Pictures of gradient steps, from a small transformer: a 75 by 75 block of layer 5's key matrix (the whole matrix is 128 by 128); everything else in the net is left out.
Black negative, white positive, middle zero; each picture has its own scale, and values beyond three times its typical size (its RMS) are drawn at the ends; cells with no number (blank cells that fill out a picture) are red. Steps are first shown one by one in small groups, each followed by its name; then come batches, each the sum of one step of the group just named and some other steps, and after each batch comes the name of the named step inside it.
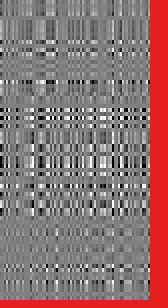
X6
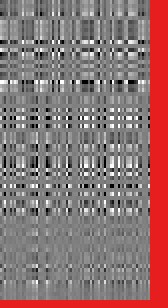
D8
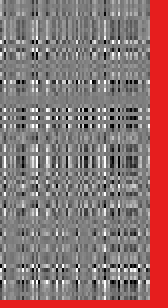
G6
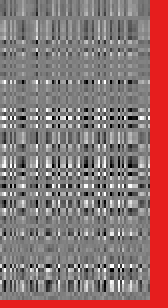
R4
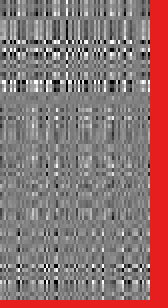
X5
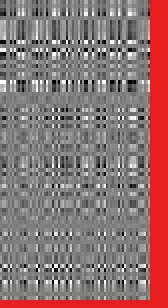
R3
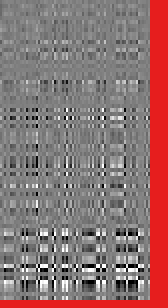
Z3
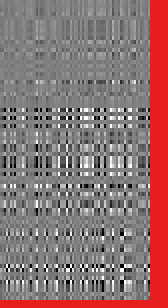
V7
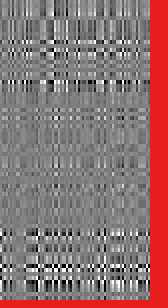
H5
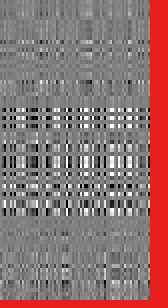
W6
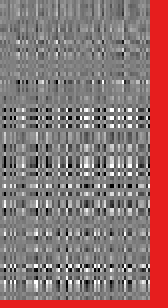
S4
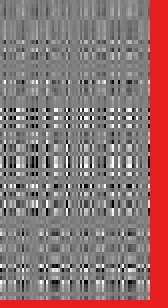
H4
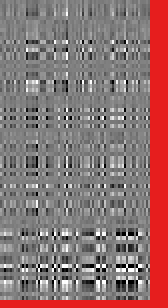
Z3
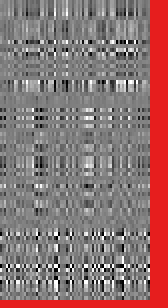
V7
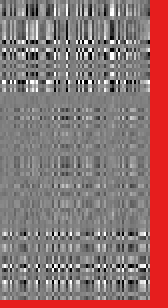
R3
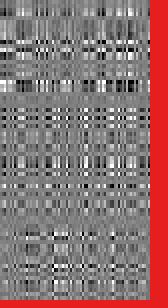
R3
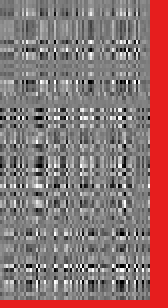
V7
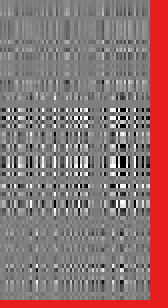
V7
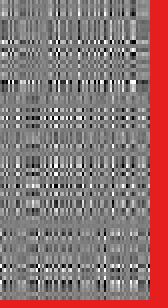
H5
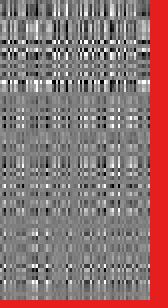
D8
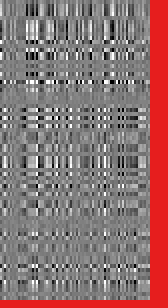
G6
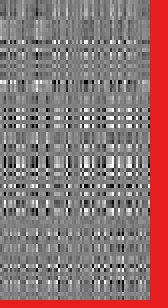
D8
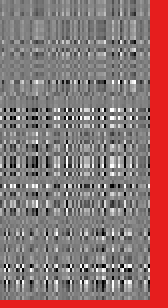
V7
